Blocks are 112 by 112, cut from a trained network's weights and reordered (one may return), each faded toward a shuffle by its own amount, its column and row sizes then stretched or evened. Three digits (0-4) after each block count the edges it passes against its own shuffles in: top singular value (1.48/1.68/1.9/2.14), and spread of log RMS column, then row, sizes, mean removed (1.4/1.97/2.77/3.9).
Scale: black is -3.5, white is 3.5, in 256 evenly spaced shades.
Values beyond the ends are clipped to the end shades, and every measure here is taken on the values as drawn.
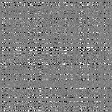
4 3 4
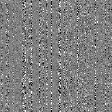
3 4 0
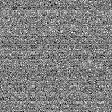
3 0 0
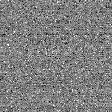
2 0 0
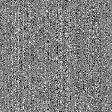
1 2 0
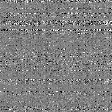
1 1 4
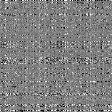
3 1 4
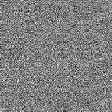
4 0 1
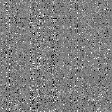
1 3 1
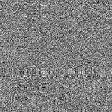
4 0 2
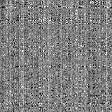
4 1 3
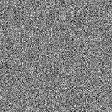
4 1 0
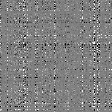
3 4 3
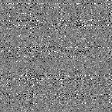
3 2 3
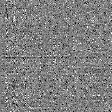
1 2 0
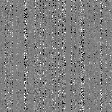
0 4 1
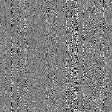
3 4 0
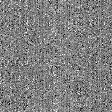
1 1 0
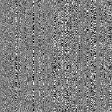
4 4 0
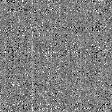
0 2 2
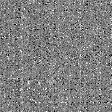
0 1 2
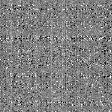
2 1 3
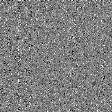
0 2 0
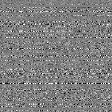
4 1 4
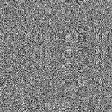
4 1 1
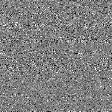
1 0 3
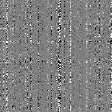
2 4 2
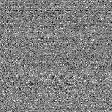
2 0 1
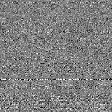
3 0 3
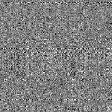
3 1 3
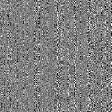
4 4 0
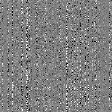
2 4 1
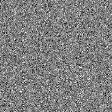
0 2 1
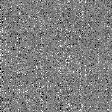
0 3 0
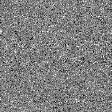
0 1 2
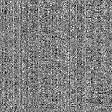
3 1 2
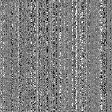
4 4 0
